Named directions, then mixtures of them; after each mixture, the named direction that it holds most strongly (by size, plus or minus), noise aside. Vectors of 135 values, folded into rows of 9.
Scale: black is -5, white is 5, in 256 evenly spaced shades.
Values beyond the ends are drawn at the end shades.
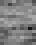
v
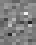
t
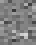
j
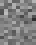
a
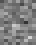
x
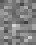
x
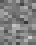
x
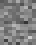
x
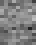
v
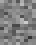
x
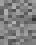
a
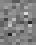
t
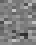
j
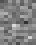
x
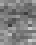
v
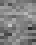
v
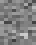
j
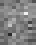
t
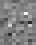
t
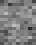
v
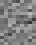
a
